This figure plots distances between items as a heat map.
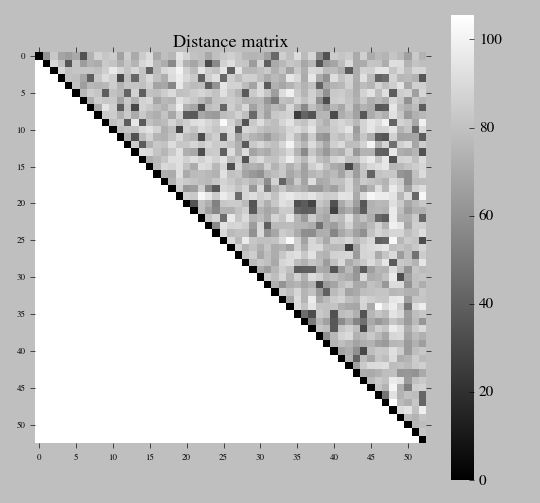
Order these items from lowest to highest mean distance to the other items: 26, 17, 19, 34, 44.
44, 17, 26, 34, 19
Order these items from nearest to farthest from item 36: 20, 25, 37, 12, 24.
20, 37, 24, 25, 12
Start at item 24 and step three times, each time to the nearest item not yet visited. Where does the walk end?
38
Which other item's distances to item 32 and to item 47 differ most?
22
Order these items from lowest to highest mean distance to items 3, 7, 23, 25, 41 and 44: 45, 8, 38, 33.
8, 38, 45, 33
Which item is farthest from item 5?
34
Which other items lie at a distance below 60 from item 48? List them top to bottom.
5, 9, 12, 14, 28
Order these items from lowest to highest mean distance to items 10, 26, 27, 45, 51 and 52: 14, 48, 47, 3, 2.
3, 47, 2, 14, 48
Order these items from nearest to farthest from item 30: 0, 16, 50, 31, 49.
49, 16, 50, 0, 31
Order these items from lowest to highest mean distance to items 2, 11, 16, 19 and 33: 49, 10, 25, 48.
10, 49, 25, 48
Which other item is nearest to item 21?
40
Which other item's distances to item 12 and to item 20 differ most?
37
